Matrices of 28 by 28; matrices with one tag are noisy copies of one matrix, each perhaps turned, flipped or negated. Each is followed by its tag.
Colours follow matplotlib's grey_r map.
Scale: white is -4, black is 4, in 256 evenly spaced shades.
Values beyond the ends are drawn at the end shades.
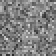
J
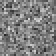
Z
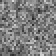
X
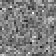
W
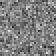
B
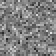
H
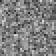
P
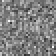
J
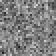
H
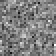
P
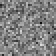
W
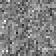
H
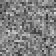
X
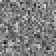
Z
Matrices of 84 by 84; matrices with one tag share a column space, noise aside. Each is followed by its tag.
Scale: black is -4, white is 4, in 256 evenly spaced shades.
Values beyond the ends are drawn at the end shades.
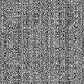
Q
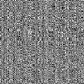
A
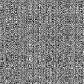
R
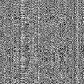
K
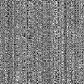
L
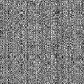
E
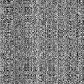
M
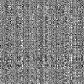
R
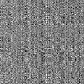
K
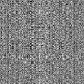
E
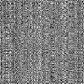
L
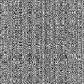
E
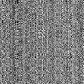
M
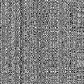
Q
